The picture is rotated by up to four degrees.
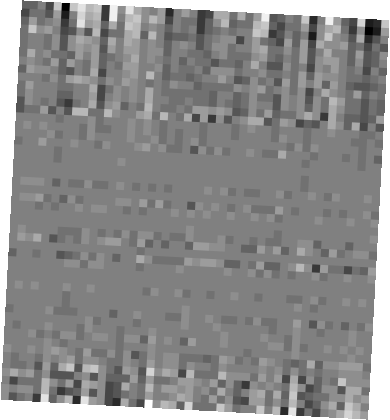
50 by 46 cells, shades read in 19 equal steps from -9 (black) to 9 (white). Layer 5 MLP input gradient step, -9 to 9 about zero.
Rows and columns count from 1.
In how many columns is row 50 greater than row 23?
24
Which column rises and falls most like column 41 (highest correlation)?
4
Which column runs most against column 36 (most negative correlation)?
19
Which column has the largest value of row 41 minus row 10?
37
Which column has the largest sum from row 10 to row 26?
17
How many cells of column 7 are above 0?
7
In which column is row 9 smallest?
11
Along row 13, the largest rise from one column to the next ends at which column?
40
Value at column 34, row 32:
-2
